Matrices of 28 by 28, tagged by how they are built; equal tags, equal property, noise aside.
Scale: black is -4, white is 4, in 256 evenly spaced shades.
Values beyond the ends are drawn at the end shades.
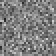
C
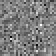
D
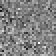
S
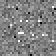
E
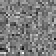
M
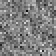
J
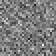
J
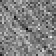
J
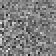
S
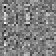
M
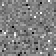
E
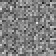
C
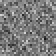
J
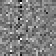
D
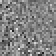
S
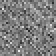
J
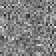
M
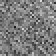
J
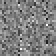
D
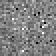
E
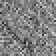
J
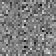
D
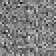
C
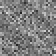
J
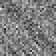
J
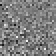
S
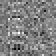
M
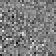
S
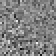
S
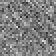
J
